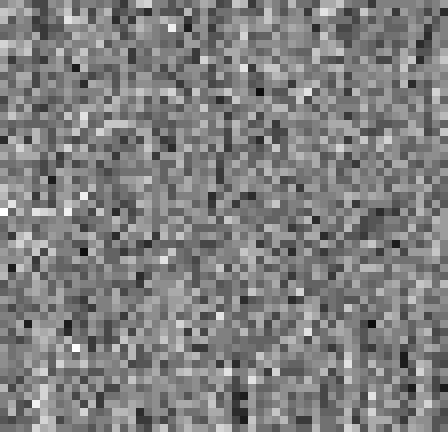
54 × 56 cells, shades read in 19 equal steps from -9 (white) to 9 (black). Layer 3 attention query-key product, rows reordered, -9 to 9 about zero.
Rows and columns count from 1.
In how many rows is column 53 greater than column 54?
16
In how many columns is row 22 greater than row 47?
29
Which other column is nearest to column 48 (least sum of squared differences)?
20
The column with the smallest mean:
53
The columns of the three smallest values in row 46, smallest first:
44, 8, 11
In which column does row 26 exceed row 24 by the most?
27
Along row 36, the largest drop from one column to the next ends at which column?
19
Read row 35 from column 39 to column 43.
2 -3 -1 5 -2
